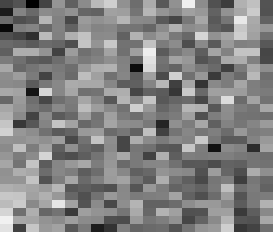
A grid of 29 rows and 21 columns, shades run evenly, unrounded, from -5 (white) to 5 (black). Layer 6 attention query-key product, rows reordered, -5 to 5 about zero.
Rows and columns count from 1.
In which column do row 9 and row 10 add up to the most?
11
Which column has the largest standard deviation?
1
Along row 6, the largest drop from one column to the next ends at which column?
7
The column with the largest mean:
17
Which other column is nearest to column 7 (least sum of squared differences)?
8
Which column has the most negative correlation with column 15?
3
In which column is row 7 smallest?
12
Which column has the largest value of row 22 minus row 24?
18
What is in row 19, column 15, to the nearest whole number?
-3
